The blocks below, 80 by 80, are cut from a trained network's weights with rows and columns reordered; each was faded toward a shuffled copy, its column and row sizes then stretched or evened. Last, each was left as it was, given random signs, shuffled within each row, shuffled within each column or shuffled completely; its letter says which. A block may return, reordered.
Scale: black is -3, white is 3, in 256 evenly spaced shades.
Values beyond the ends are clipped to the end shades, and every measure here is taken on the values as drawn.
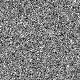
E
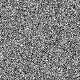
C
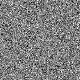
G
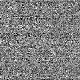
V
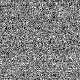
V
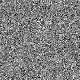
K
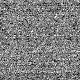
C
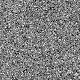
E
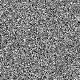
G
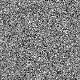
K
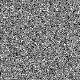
K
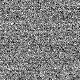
C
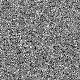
E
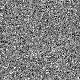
E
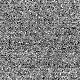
C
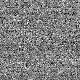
C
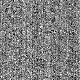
V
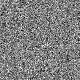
E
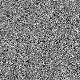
C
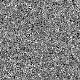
K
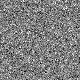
E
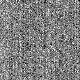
V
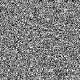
V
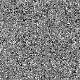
K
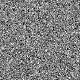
G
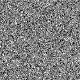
G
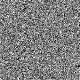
G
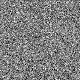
C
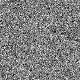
C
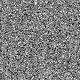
E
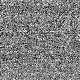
C
